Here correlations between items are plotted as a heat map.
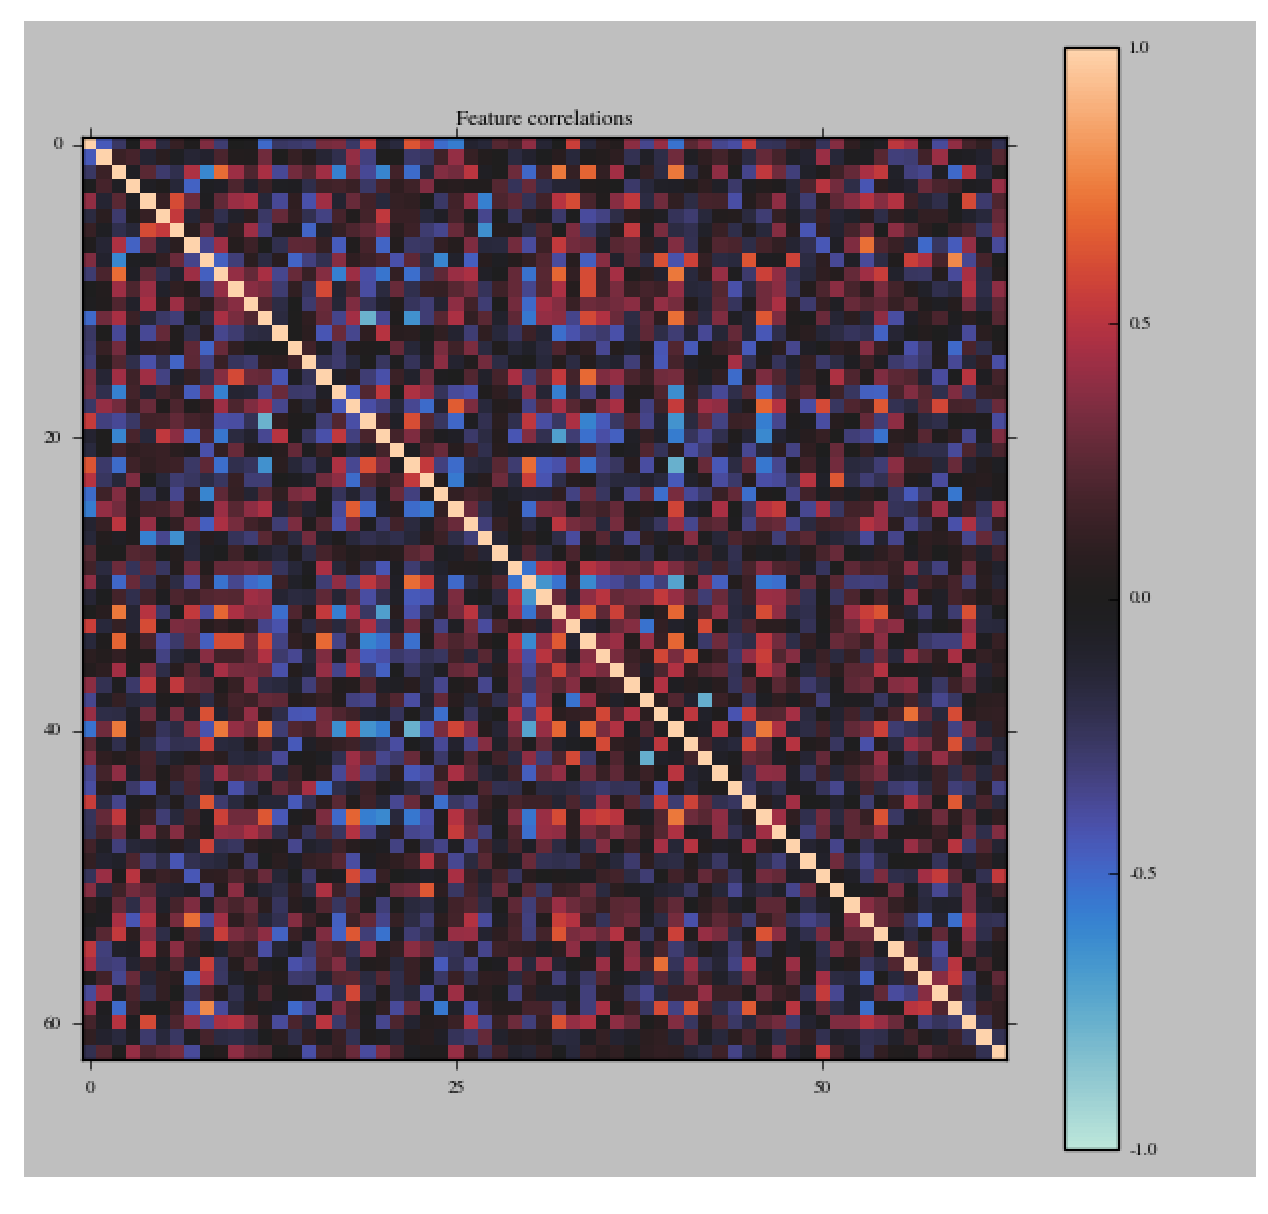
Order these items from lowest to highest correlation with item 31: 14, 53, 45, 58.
14, 58, 53, 45
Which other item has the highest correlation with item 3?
50
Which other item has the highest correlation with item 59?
8
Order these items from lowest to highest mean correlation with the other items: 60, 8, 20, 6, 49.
20, 49, 8, 6, 60
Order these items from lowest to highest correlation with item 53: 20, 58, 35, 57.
57, 20, 35, 58
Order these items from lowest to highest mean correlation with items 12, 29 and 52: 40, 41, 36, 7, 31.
41, 7, 36, 31, 40
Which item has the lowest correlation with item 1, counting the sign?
0
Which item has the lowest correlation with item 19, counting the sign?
12
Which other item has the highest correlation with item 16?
34
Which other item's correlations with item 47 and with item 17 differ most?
40
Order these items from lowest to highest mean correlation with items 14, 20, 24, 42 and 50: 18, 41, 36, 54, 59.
41, 59, 36, 54, 18
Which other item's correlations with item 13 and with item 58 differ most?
18
